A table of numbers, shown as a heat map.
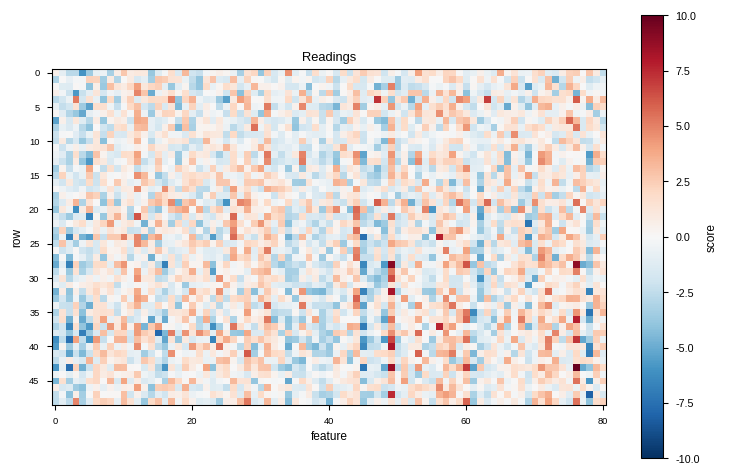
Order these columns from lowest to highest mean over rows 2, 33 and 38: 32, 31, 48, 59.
48, 32, 59, 31
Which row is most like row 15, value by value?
25
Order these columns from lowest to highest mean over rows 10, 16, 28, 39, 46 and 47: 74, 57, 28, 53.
74, 53, 28, 57
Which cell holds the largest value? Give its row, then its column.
43, 76
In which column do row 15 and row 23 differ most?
12
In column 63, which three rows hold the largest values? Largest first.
4, 19, 33
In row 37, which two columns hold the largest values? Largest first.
56, 26
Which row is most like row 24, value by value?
37
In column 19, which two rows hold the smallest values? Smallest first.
31, 11
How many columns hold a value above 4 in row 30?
3
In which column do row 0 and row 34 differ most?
45
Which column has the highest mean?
49
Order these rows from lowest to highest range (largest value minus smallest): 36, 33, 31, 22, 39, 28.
31, 33, 22, 36, 39, 28
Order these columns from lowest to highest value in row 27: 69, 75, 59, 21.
21, 69, 59, 75
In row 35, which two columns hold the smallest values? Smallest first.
78, 61
